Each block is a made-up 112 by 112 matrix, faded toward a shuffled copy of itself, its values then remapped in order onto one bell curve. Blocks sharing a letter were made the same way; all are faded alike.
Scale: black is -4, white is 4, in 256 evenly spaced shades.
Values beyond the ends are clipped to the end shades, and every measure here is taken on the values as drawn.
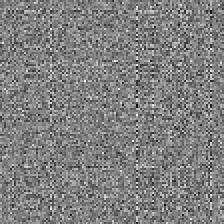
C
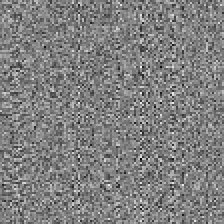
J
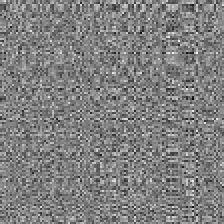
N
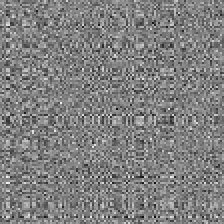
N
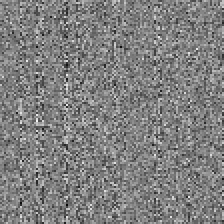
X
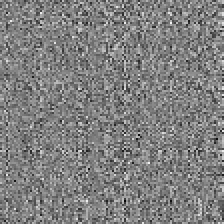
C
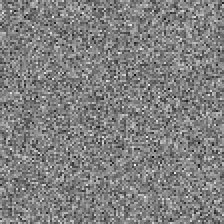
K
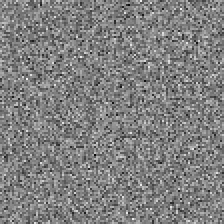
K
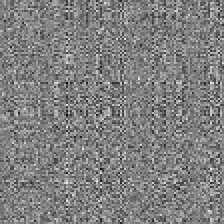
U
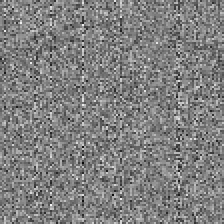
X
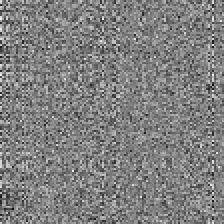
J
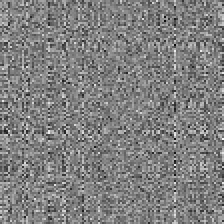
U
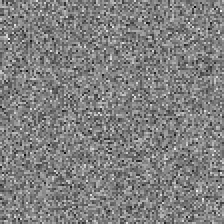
K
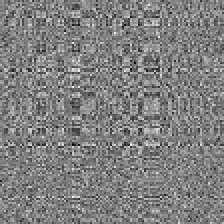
N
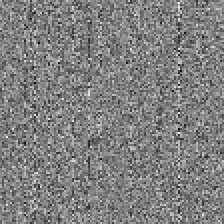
X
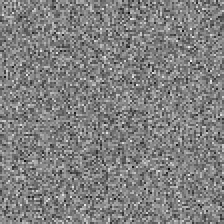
K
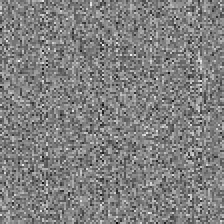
X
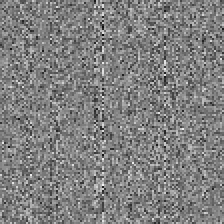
X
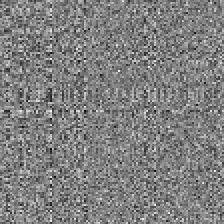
C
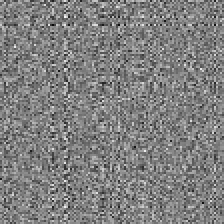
U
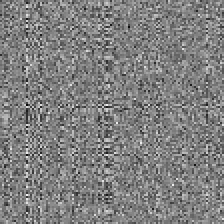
U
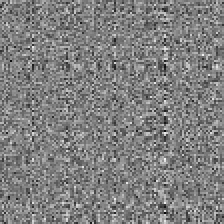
J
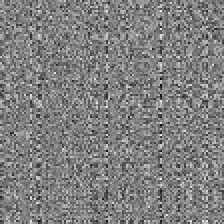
U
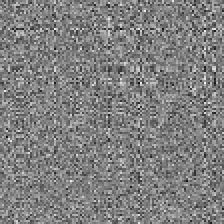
C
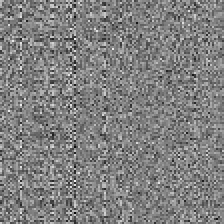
J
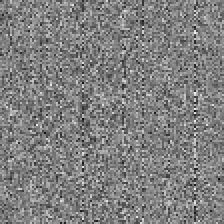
X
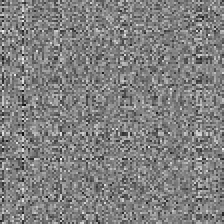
U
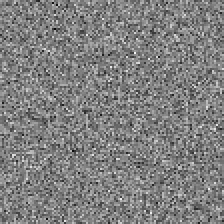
K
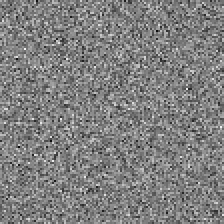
K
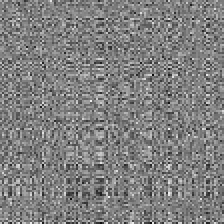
N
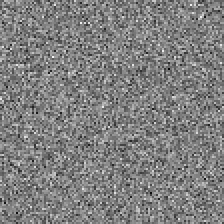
K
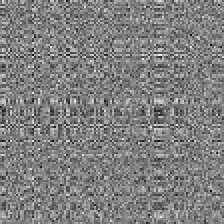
N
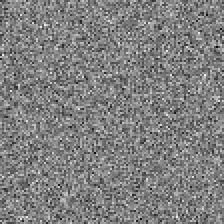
K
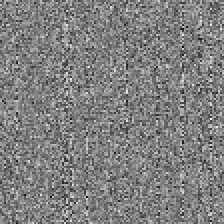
X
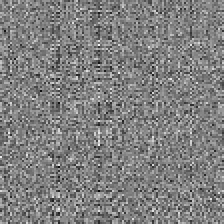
C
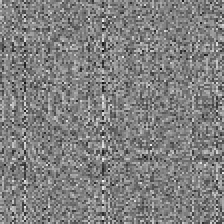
J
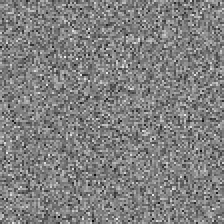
K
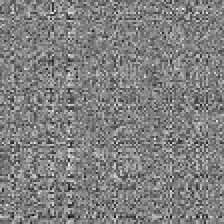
U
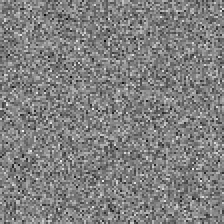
K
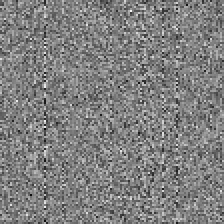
X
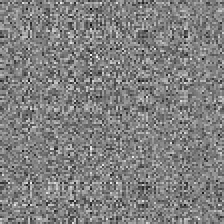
C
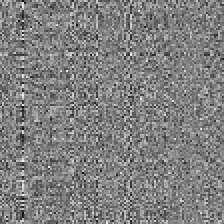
U
